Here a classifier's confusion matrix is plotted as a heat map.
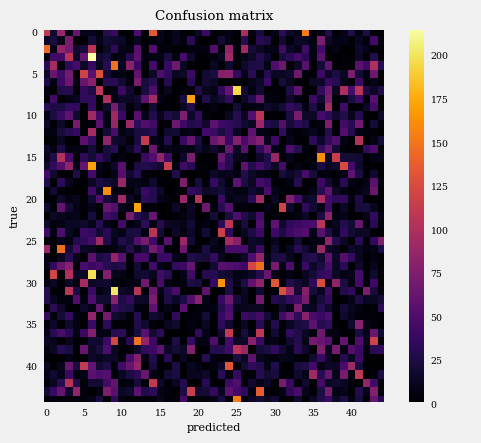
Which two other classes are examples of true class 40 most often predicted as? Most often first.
24, 5
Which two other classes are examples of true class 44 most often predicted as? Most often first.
25, 43
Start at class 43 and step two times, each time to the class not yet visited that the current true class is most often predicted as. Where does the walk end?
27
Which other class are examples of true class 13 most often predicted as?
41
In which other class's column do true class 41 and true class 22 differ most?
35
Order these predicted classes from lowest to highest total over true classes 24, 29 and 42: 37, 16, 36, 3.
16, 37, 36, 3
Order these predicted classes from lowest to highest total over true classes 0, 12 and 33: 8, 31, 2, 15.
15, 8, 31, 2
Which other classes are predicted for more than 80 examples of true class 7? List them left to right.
25, 39, 41
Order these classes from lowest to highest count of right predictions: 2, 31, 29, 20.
29, 2, 20, 31
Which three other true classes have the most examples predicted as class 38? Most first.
15, 30, 13
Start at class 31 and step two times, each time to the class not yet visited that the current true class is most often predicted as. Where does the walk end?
37
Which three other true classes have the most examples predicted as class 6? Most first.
3, 29, 16
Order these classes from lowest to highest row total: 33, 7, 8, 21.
33, 21, 8, 7
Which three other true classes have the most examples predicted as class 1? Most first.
29, 4, 5
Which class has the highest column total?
6
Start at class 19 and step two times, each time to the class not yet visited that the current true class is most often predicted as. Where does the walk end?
14
